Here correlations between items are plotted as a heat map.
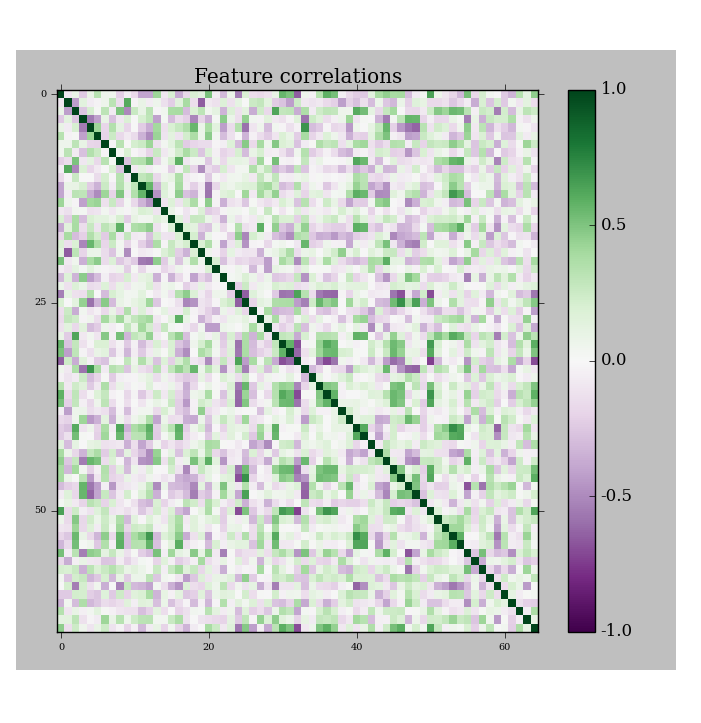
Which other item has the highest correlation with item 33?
4
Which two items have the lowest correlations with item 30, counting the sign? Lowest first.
32, 24
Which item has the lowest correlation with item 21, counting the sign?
28
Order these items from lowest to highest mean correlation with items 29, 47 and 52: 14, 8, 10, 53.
14, 10, 8, 53
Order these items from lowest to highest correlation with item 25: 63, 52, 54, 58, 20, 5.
5, 20, 52, 54, 63, 58
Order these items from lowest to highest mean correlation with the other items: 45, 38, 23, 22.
22, 38, 23, 45
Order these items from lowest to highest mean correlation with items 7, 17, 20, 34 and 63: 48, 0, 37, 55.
48, 37, 0, 55
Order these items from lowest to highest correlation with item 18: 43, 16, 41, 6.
6, 41, 16, 43
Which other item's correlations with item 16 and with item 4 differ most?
12
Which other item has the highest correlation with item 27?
16
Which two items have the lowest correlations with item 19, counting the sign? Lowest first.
1, 9
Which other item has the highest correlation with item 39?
47
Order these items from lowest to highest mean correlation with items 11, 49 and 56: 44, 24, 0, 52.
0, 44, 52, 24
